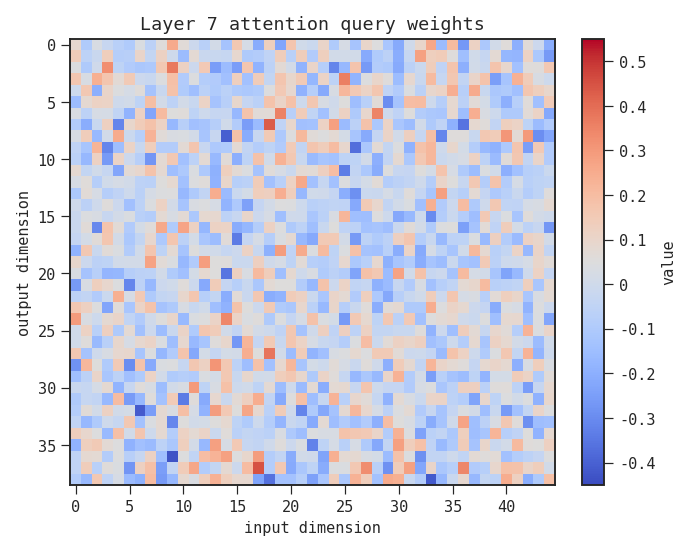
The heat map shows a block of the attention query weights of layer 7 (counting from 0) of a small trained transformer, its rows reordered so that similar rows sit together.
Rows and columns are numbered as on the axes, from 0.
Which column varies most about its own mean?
33
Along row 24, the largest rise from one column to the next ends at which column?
26
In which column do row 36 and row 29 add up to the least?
9
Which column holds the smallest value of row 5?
29
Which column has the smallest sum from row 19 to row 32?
5
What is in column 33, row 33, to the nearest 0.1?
-0.2
